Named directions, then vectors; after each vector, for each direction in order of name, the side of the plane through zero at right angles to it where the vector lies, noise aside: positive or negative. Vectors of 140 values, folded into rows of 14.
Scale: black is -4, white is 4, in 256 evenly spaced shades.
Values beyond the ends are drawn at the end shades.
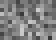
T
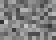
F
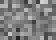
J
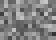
negative, positive, negative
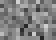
negative, negative, negative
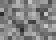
negative, positive, negative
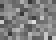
negative, negative, positive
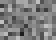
negative, negative, negative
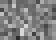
positive, positive, positive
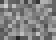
negative, positive, positive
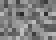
positive, negative, positive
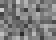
negative, negative, negative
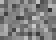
positive, negative, negative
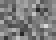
negative, negative, negative
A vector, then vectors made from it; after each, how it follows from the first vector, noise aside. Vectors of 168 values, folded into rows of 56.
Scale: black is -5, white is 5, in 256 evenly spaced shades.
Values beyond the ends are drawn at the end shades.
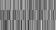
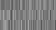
negated, shrunk.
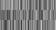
copied.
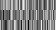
scaled up.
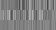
negated, partly zeroed.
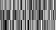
scaled up.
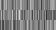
wrapped around, negated.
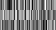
wrapped around, scaled up.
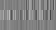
negated, partly zeroed.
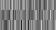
copied.
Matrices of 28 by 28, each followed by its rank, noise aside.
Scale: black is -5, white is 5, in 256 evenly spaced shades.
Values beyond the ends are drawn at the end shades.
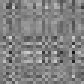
two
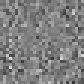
six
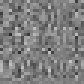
four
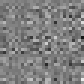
four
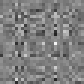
three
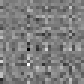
three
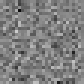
six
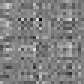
three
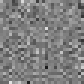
six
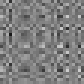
two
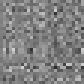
four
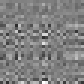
two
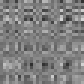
two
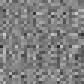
four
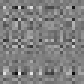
two
